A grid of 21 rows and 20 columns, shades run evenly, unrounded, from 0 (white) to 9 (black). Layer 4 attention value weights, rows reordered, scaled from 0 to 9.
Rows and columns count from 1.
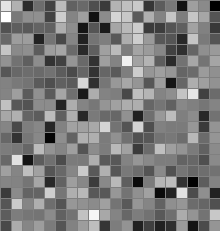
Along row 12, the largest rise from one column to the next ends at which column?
14
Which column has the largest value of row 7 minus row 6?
12
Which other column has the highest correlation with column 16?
15
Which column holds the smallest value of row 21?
9
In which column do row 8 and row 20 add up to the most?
16
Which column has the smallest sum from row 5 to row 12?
13
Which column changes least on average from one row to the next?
7
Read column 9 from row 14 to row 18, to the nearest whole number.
4 3 6 7 6
